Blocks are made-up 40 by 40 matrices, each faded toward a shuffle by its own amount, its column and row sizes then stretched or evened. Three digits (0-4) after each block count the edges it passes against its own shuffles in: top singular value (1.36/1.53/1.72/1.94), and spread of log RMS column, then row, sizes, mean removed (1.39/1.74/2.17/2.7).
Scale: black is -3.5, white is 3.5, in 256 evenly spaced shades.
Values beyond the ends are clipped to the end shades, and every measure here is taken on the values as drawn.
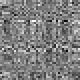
4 0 3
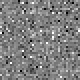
1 1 1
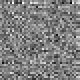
3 0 3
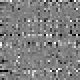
4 3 3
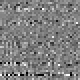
2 0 3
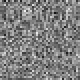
4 1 0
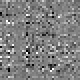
3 3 3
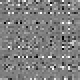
4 2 4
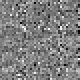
2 3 0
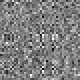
4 2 1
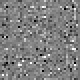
0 2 2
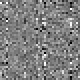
3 3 0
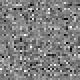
1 1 3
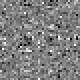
3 2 1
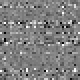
2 2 4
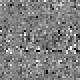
2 2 3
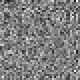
3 0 1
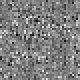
1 1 1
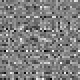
4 0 4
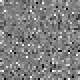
3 0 0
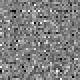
0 0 3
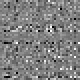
2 3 4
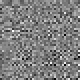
4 2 3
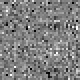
3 2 1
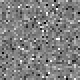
0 0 0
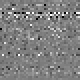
3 0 4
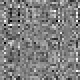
4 3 2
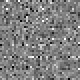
1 1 2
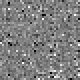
0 1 1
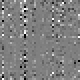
3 4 2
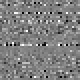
4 0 4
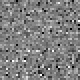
0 1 2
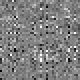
2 3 2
